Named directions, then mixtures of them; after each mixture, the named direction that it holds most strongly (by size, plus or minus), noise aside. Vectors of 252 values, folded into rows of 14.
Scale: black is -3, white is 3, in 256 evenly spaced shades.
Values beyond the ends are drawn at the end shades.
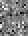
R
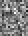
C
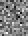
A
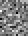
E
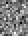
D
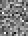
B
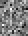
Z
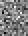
A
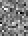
R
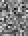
C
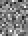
D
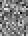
R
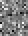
R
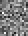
B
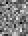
D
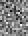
A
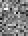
E
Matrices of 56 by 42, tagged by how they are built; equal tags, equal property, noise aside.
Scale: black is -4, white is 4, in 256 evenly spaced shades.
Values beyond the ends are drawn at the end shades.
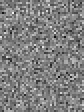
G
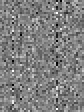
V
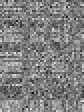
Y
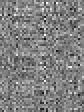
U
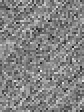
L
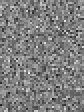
G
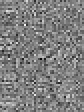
U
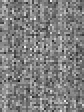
Y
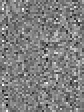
V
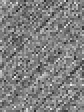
L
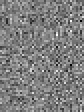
U
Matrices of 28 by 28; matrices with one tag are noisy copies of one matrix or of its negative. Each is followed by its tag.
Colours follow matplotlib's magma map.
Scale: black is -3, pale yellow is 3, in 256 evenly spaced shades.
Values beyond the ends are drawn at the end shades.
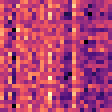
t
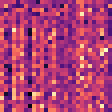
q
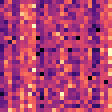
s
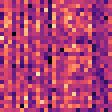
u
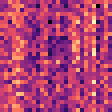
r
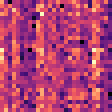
s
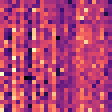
q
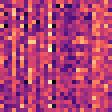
u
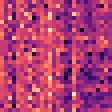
t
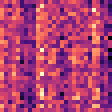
s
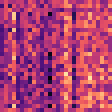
t
